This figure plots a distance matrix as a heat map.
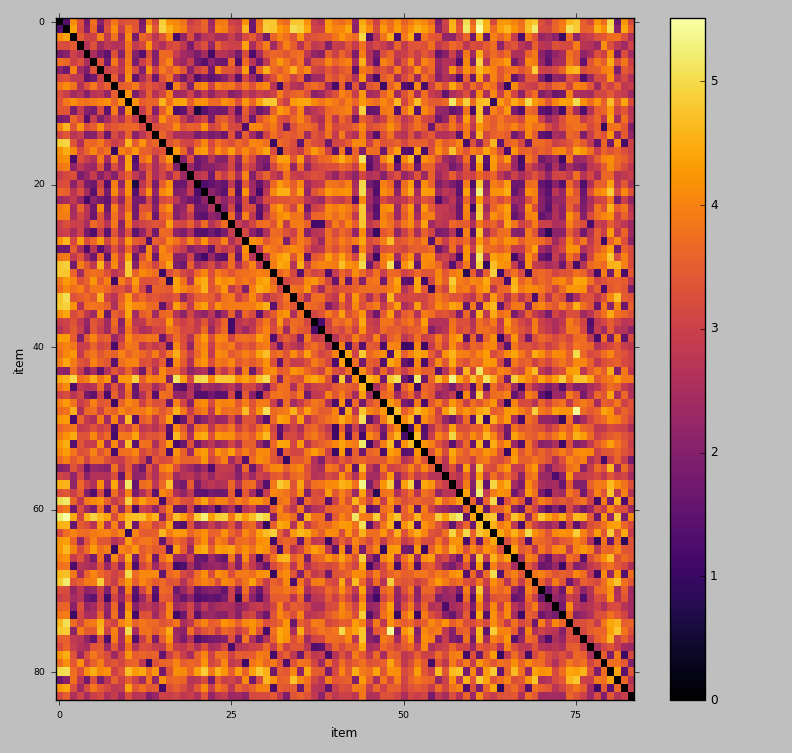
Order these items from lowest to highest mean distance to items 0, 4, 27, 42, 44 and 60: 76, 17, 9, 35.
9, 76, 17, 35
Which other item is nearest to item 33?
54
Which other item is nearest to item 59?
31
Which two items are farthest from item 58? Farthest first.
61, 80
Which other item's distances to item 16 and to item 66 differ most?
32
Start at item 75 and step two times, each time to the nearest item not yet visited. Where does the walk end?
62
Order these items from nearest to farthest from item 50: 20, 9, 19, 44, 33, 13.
44, 19, 33, 13, 9, 20
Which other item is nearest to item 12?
4
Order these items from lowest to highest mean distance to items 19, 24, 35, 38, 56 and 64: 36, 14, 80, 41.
14, 80, 36, 41
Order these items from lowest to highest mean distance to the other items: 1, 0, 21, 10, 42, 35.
21, 42, 35, 0, 1, 10
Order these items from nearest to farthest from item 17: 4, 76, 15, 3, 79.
76, 4, 3, 15, 79
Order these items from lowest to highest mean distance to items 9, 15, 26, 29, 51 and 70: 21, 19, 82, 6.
21, 19, 82, 6
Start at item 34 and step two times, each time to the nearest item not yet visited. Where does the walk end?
74
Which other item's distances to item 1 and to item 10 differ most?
63
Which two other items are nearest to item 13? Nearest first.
79, 27
